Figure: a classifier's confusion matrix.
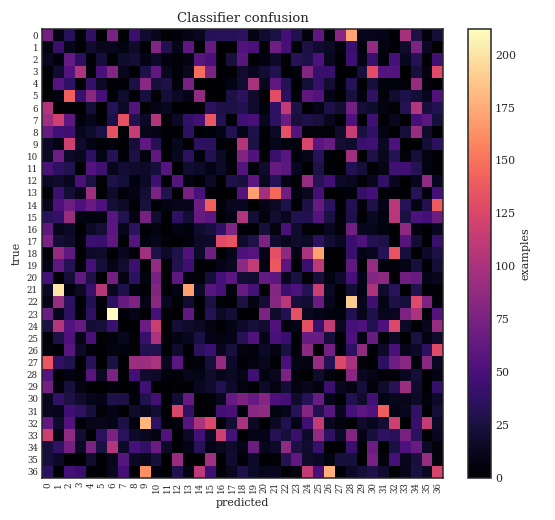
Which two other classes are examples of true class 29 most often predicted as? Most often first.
33, 0
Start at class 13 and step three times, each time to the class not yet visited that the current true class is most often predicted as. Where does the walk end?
1
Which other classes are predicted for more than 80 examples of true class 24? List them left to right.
1, 10, 26, 32, 36
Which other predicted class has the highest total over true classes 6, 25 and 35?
22
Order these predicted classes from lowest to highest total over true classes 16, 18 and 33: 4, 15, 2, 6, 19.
4, 19, 15, 6, 2
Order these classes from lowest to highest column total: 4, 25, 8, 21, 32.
8, 4, 32, 21, 25
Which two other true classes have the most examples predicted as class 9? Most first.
32, 36
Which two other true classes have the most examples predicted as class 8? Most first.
27, 22
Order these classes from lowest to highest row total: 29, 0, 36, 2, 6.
29, 2, 6, 0, 36
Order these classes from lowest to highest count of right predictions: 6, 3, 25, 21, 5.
6, 5, 25, 21, 3
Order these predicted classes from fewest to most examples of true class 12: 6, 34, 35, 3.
34, 6, 3, 35
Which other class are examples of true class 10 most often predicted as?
28
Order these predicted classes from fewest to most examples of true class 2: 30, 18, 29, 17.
29, 17, 30, 18
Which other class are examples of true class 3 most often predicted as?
14
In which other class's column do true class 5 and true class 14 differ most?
15
